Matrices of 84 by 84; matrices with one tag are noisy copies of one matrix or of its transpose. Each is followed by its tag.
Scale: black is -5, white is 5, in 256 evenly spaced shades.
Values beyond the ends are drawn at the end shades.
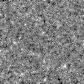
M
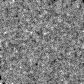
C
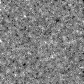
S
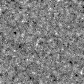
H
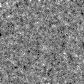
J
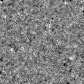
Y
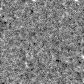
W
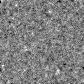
Y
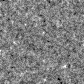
M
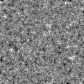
Y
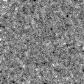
J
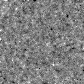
J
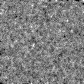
C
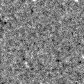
W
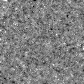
J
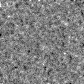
J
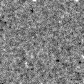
W
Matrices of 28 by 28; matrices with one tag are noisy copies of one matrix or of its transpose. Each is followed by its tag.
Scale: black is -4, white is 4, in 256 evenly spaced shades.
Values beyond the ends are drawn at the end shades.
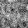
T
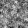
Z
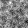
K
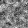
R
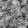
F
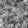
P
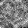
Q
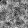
R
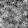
P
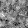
F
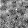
K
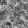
R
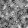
Z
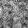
T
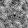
R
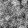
F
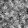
Z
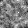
Q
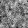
P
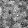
T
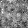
T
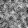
Z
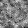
Q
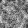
Q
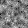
R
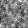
P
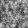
P
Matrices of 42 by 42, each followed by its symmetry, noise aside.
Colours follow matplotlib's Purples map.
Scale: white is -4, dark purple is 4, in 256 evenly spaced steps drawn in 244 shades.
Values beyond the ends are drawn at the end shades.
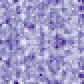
mirrored top to bottom.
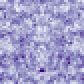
mirrored left to right.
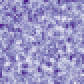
symmetric.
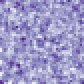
symmetric across the other diagonal.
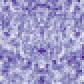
mirrored left to right.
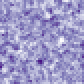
antisymmetric.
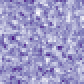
antisymmetric.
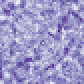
symmetric.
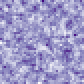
antisymmetric.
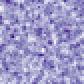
antisymmetric.
